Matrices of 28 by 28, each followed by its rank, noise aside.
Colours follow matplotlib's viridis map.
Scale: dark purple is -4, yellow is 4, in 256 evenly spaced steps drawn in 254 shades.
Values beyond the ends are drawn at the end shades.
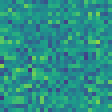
seven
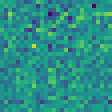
seven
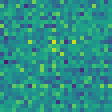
seven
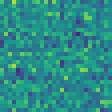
six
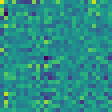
four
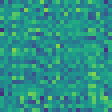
five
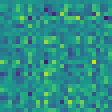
five
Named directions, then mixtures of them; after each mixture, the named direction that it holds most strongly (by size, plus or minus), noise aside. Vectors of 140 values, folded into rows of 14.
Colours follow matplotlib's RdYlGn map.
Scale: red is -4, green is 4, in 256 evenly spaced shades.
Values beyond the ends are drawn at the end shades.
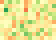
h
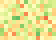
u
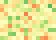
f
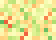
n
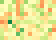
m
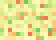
u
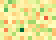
h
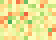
m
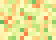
n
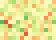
n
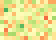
h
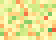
u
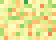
u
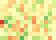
n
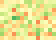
u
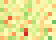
n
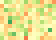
f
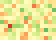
n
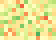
u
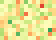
m
